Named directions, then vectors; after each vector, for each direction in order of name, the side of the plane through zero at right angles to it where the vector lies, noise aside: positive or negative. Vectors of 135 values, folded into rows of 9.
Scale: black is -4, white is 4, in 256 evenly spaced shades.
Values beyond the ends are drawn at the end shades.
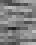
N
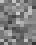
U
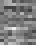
negative, negative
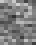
negative, positive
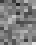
positive, negative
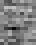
positive, positive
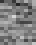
positive, negative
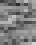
positive, negative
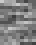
negative, positive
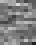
negative, positive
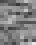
positive, negative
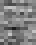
positive, positive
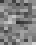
positive, negative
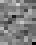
negative, positive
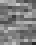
negative, positive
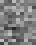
positive, positive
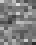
negative, positive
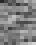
positive, negative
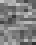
negative, positive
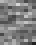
negative, positive
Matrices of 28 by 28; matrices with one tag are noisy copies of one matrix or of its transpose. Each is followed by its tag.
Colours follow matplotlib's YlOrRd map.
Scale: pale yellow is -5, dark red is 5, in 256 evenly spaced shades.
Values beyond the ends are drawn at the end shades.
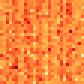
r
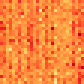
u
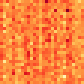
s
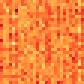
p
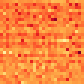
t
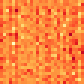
p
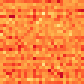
p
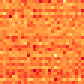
p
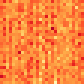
u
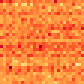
s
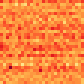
s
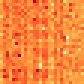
t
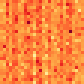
r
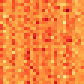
s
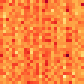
s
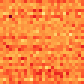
p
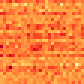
s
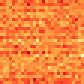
u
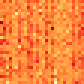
u
